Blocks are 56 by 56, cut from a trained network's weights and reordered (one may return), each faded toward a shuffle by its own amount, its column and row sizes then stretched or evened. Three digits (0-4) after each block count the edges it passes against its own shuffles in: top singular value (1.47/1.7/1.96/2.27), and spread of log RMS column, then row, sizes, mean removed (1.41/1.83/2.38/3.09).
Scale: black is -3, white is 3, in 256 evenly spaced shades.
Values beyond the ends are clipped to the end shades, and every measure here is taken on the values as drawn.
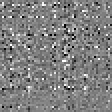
2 3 3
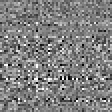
2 2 4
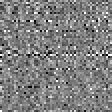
4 2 3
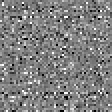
3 1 2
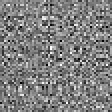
4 2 3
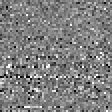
1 0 3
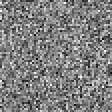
0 1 0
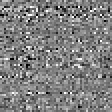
2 2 4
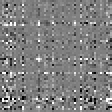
1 4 4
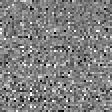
1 1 3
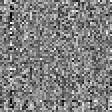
1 3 2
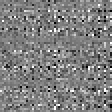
0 3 4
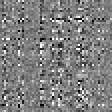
3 4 3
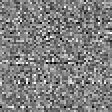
1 0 3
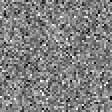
0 0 0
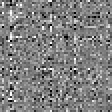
1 4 3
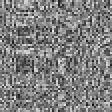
4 1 0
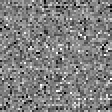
0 1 0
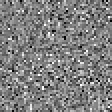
1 1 0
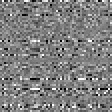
4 0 4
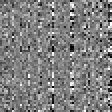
4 4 1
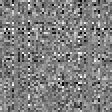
0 4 3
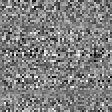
1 2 4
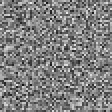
3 1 0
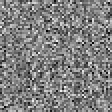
2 1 0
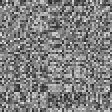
4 0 0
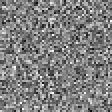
2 1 0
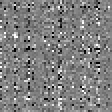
2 4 2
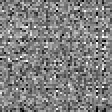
1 3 0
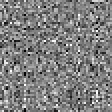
3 3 1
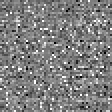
0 0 1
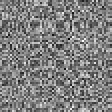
4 1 0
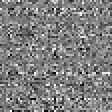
0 2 4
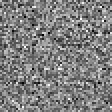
0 0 2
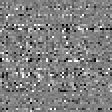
0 1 4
